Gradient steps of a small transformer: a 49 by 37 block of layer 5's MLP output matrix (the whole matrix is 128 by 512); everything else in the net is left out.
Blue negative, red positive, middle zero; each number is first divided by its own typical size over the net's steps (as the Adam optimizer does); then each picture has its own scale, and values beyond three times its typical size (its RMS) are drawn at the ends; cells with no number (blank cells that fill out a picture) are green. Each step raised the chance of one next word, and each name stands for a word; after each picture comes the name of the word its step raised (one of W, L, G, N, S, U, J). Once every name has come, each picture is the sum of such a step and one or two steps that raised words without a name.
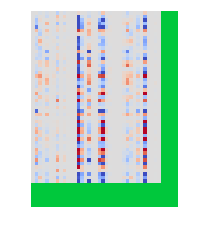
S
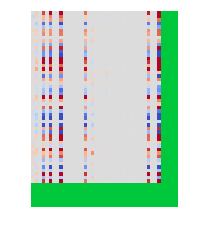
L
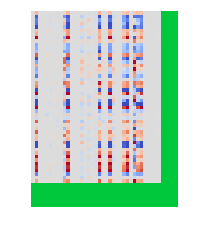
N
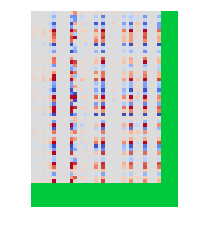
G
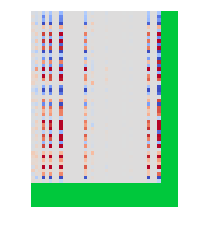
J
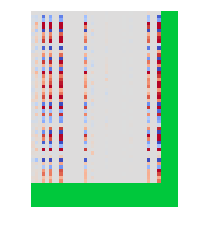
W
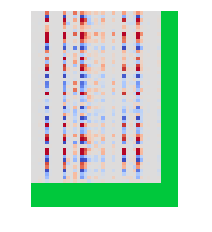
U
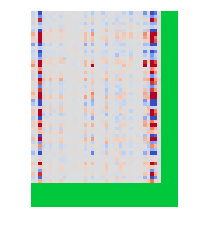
G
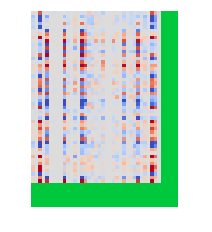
N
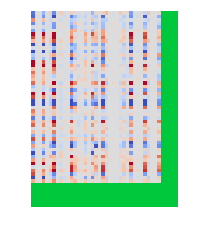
N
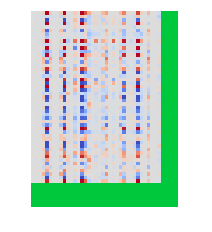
L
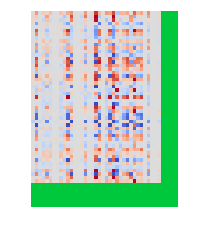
L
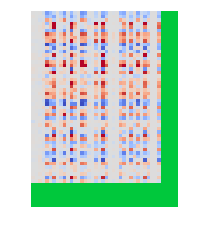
W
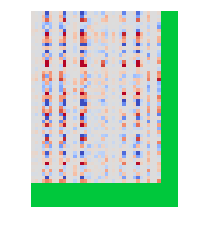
G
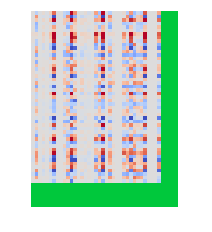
U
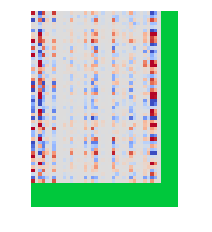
U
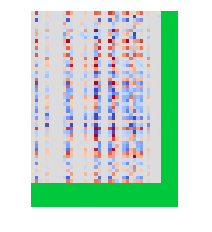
L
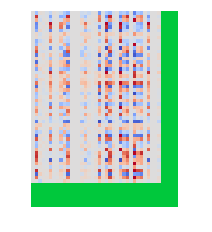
W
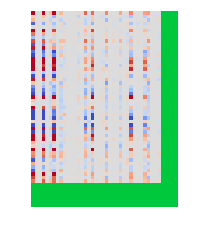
L
